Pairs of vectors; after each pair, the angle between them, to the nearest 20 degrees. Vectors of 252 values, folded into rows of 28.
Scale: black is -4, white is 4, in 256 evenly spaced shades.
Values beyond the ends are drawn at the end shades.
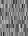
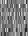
80 degrees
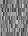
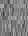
80 degrees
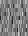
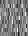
160 degrees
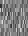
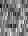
40 degrees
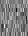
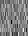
100 degrees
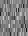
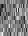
40 degrees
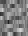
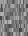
140 degrees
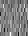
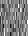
120 degrees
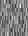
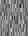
160 degrees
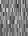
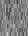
100 degrees
